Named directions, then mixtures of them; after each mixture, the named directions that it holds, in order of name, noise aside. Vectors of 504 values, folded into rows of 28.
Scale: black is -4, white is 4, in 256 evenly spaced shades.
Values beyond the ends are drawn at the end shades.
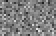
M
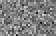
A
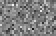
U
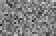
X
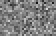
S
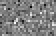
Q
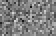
M, Q, X.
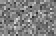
A, Q.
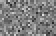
A, X.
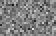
U.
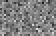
M.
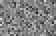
A, S, U.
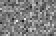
Q, S.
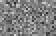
A, U, X.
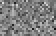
M, U.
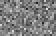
S, U.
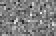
Q.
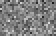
S.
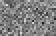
S, U, X.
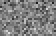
S.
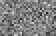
U, X.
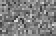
Q, X.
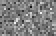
A, Q.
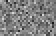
A, M, X.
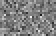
A, M, X.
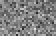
A, M, S.
